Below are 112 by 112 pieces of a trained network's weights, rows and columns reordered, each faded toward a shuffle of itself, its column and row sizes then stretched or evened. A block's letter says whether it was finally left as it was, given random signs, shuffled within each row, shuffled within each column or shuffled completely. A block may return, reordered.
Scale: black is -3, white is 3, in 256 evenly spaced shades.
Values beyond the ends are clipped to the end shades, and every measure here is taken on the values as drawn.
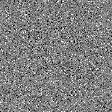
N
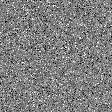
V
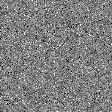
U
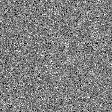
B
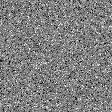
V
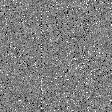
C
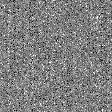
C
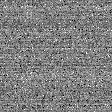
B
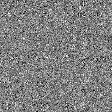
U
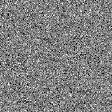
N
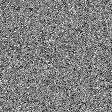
V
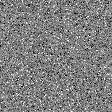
V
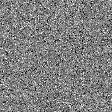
C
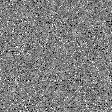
B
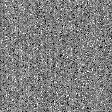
C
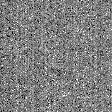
C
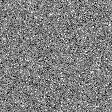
V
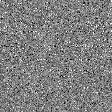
B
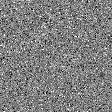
B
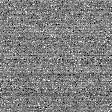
B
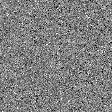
C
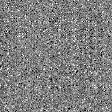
N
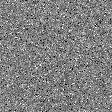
V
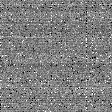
N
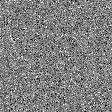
V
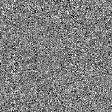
N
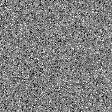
C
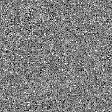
N
